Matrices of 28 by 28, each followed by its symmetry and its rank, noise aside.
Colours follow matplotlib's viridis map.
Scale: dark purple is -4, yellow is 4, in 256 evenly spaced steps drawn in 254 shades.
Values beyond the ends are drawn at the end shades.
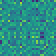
no symmetry, rank three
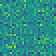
no symmetry, rank six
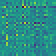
no symmetry, rank three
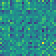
symmetric, rank four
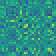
symmetric, rank three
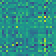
no symmetry, rank three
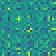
symmetric, rank three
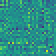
antisymmetric, rank six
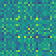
symmetric, rank three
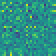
symmetric, rank four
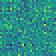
antisymmetric, rank six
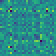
symmetric, rank four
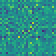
antisymmetric, rank four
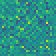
symmetric, rank six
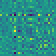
no symmetry, rank three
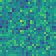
symmetric, rank six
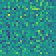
antisymmetric, rank six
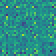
symmetric, rank four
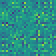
symmetric, rank four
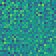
symmetric, rank six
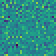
no symmetry, rank six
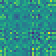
symmetric, rank three
